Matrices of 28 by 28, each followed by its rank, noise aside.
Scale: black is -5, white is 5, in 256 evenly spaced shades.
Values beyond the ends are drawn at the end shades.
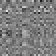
three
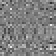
four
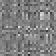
three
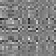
two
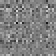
three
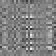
two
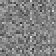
six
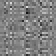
three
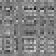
two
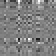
two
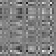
two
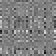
two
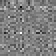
four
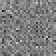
six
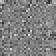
six
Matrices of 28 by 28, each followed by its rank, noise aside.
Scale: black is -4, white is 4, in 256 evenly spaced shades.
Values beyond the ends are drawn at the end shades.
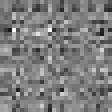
four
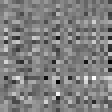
three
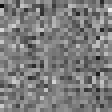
six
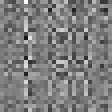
three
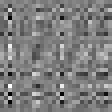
two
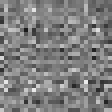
four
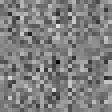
six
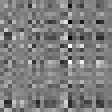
two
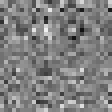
four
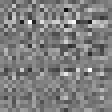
four
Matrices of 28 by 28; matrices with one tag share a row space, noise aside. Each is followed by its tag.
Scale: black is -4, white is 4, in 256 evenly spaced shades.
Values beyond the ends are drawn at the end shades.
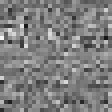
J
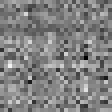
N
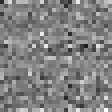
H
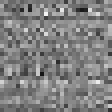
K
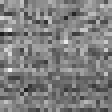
J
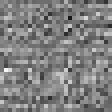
H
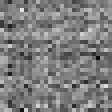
J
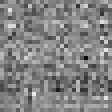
N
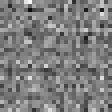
N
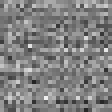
N
